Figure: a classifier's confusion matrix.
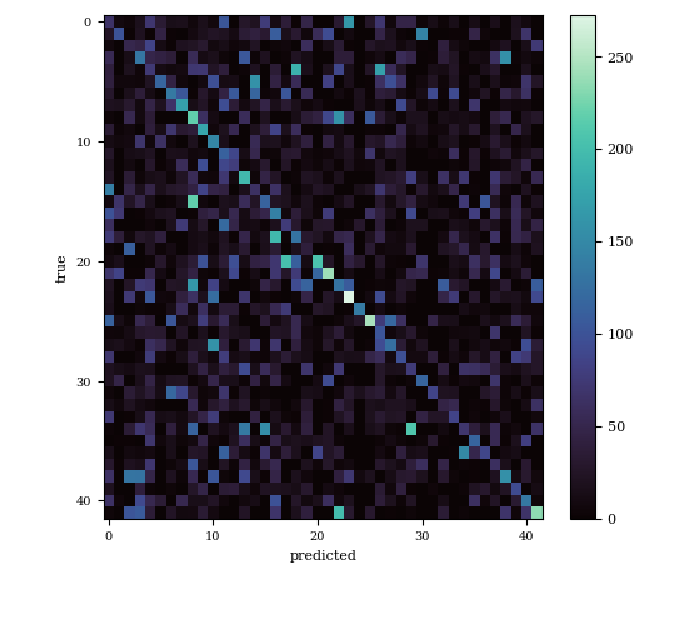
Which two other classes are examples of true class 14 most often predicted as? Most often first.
0, 9
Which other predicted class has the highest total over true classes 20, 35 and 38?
17
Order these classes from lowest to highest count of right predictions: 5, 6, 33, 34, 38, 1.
34, 33, 1, 5, 6, 38
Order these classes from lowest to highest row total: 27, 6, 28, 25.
28, 27, 6, 25
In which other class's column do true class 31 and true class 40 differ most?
6
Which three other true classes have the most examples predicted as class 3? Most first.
38, 41, 40
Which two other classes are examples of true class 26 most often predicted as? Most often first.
37, 18
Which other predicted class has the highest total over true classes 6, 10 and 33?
14
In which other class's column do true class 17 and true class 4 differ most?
18
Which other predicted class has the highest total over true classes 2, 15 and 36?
8
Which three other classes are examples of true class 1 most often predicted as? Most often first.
30, 16, 21
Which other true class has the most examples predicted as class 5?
10
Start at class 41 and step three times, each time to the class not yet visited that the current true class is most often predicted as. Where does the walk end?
25
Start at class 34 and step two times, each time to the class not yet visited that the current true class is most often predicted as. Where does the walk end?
13
